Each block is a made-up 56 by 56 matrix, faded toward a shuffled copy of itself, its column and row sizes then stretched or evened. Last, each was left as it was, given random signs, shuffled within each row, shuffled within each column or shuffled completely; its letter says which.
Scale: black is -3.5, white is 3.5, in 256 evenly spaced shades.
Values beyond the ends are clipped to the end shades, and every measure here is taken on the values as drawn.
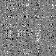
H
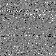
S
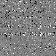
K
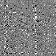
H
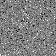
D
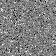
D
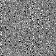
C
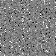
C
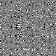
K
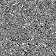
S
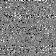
S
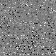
S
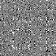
H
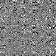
H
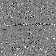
S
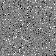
C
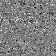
S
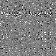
H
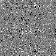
K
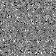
S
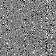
C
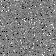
D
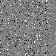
C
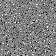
D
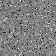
D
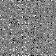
K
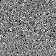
S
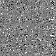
K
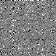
K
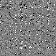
K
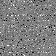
S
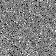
D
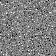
D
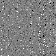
C
